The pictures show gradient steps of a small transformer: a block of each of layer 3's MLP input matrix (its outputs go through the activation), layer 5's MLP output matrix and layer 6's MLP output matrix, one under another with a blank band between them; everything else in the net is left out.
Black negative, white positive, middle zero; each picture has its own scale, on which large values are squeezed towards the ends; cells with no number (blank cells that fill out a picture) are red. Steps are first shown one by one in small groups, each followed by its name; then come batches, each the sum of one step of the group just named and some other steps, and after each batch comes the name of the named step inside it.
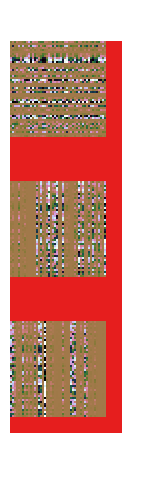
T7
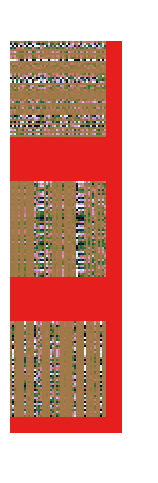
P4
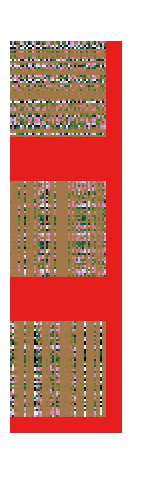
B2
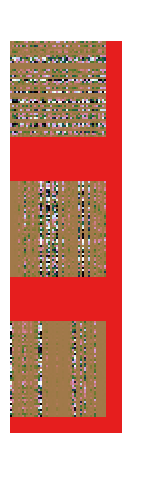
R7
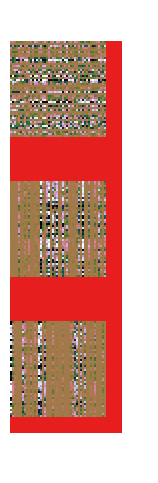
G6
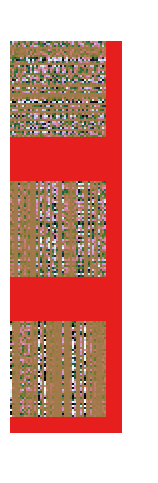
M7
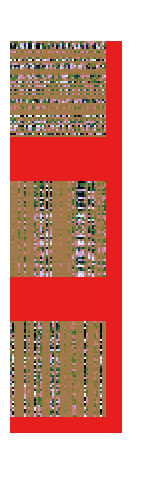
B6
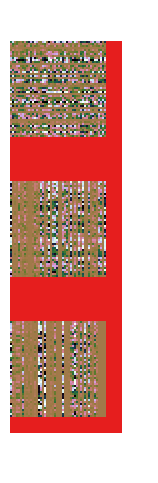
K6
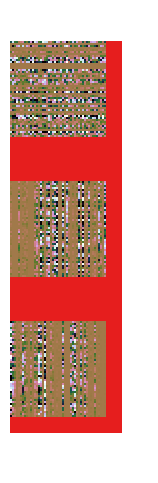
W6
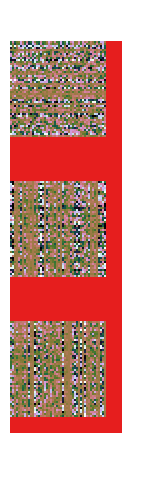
B2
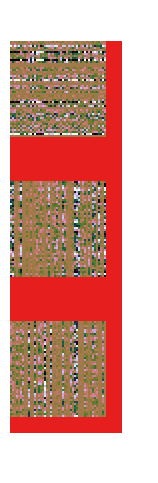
T7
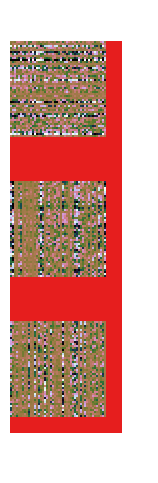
T7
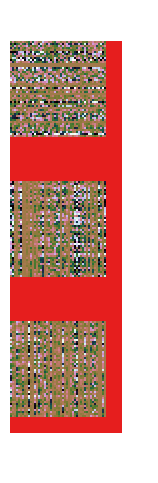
W6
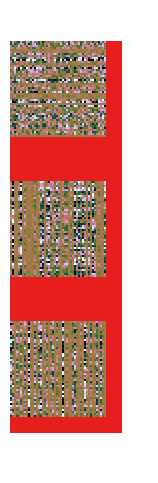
R7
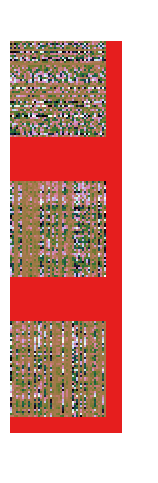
G6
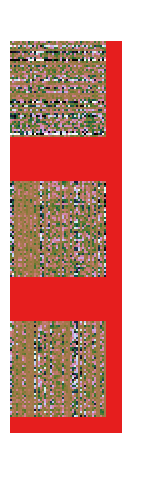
K6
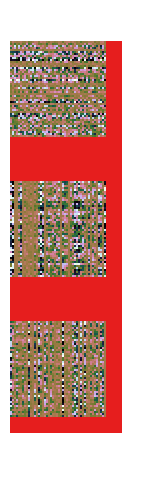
G6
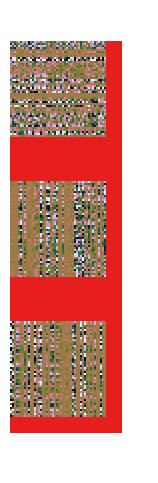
R7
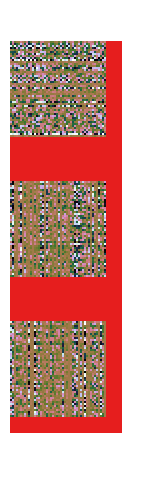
B2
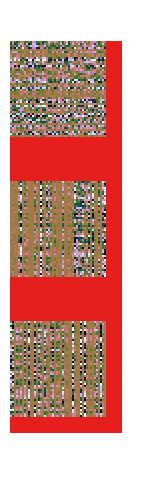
B6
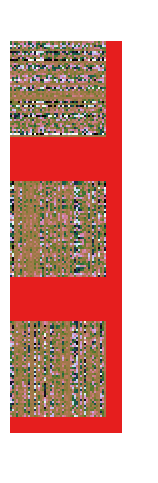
B6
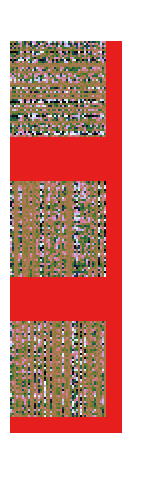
T7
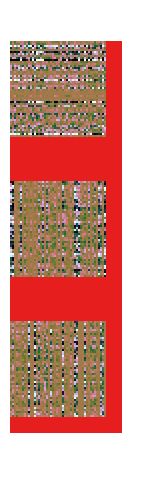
B2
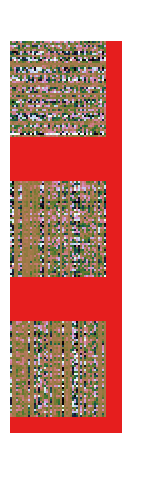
K6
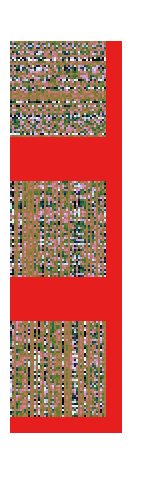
M7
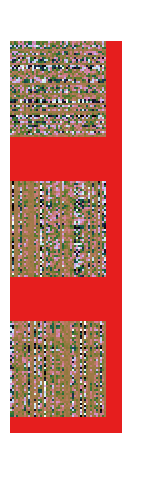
T7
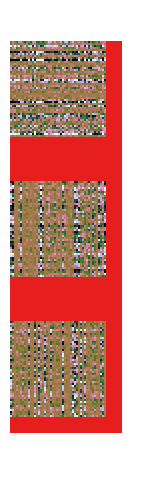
M7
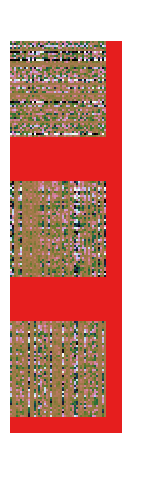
K6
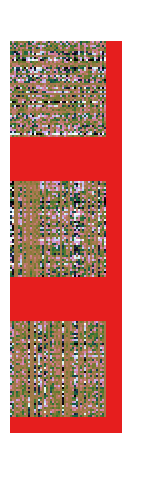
K6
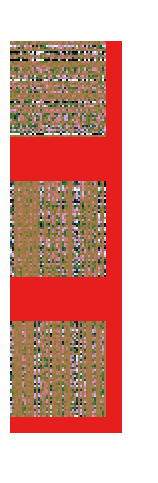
G6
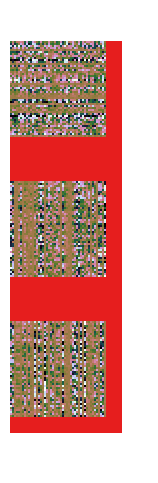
T7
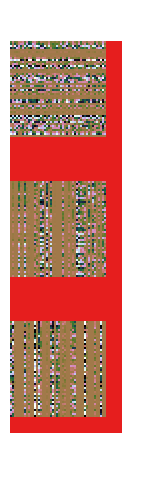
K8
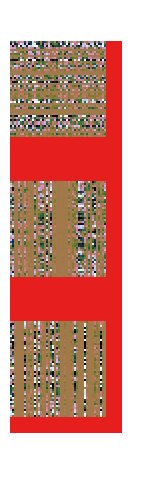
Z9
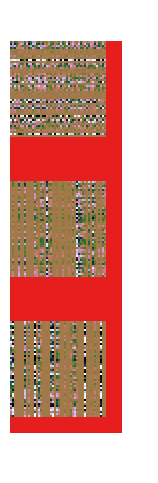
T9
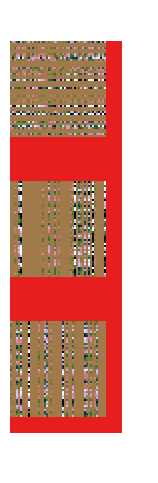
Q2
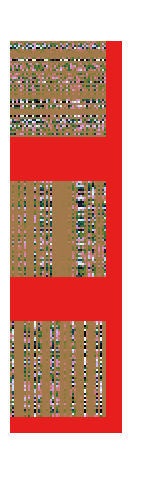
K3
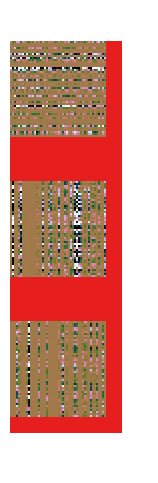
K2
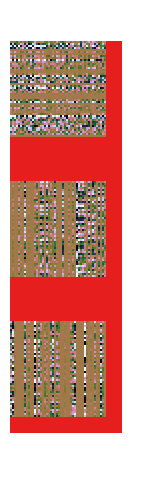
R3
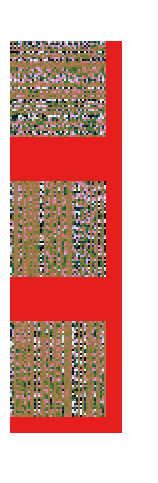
R3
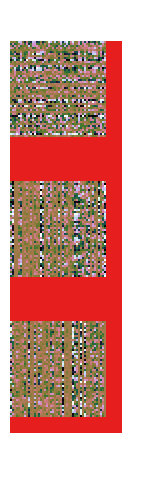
Z9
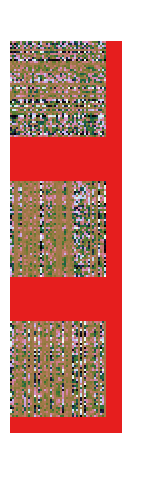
K3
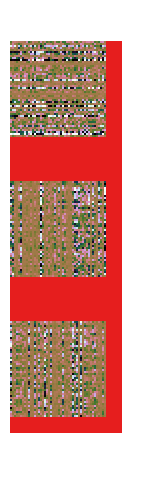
Q2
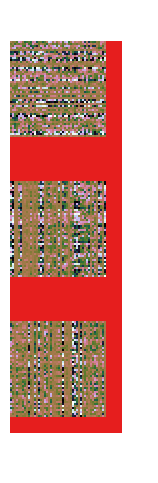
K2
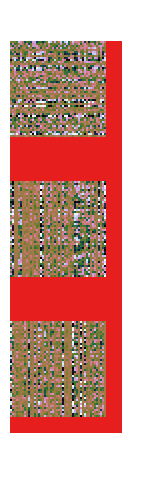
Z9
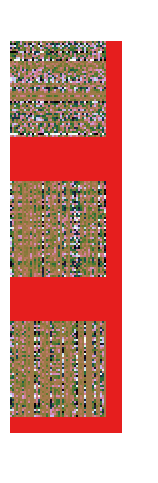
T9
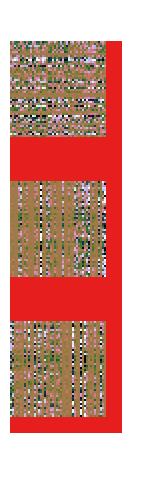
T9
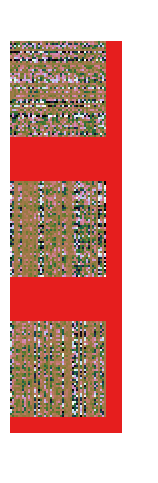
K3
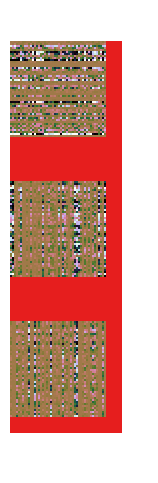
K2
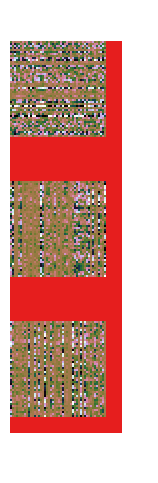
K8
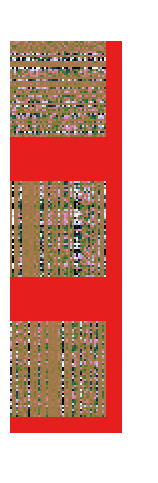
K2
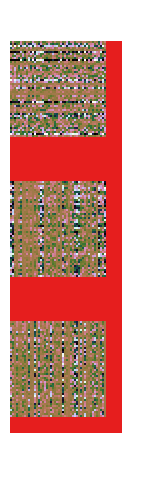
Z9
